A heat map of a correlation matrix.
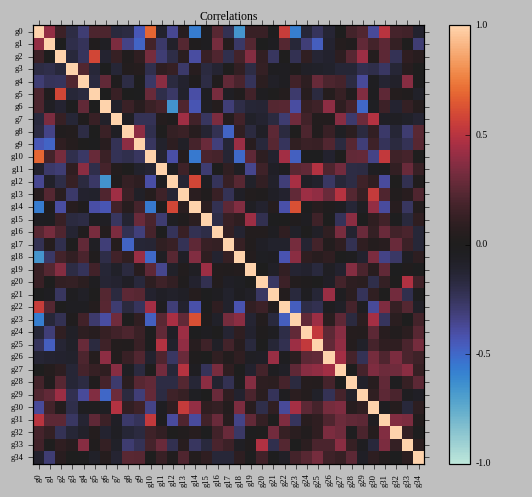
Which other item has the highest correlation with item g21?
g26
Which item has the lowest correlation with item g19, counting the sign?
g11
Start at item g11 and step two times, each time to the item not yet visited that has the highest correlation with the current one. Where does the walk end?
g24
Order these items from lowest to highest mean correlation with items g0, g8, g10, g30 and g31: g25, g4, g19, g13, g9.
g4, g9, g25, g19, g13
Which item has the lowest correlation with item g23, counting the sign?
g0
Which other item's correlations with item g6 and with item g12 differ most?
g14
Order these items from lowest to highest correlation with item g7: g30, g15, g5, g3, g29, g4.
g15, g3, g4, g5, g29, g30
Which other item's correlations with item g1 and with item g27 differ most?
g25
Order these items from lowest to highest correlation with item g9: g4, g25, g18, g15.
g4, g25, g15, g18
